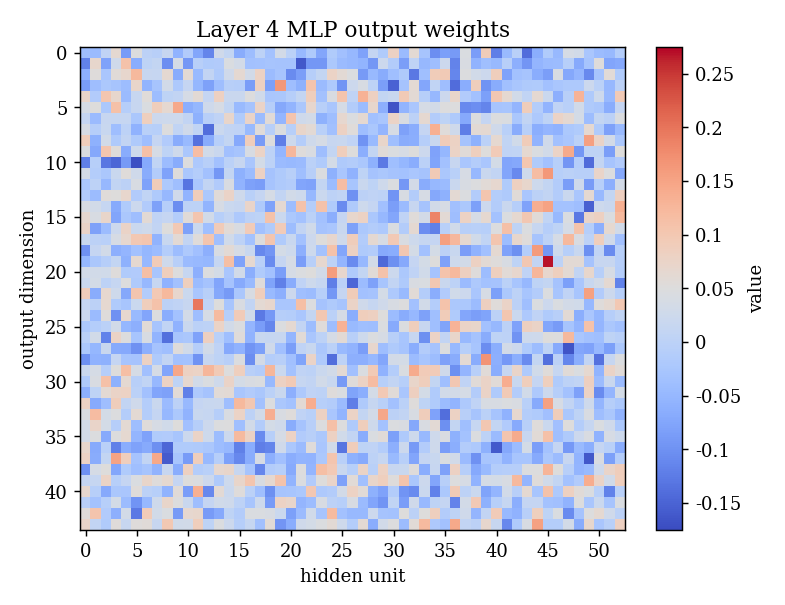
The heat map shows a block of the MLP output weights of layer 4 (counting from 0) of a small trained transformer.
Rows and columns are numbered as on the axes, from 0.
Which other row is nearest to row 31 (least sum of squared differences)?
13
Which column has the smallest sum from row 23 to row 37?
8
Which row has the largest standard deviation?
19
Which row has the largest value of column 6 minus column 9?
42
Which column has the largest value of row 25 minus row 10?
49
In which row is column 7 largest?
37
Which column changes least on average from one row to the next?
14
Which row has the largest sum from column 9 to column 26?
29
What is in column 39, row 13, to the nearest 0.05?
0.1
